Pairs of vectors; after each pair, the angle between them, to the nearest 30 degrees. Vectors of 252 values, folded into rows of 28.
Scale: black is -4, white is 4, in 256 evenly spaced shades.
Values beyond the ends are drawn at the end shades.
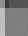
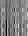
90 degrees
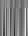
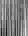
60 degrees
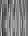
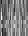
30 degrees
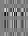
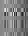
30 degrees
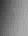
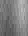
60 degrees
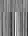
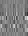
90 degrees
